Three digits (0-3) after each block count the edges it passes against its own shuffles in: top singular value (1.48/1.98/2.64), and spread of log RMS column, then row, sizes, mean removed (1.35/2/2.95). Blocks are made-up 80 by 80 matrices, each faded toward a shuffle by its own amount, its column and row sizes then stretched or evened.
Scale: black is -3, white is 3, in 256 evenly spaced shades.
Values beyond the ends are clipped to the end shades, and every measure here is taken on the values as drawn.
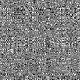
2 0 2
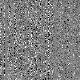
0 3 0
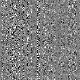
1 3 0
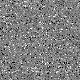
0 0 2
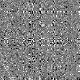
2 2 2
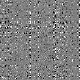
2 3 2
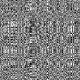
3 3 2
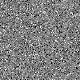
0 0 1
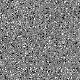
0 1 2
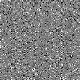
2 1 0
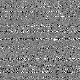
1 1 3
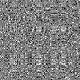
2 0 1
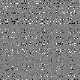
0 2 3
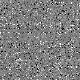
0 1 2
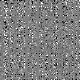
0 3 2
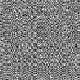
3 0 0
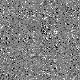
1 2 1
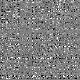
0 2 3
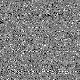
1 0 2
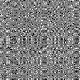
3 0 1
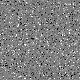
0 0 1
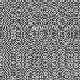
3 1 1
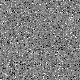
0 0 1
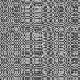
3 0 2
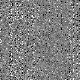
0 3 0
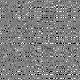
3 1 3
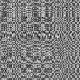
3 1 1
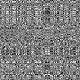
3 0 2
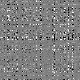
0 3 3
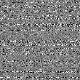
0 0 3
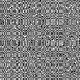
3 2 0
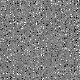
0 2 1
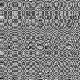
3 0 1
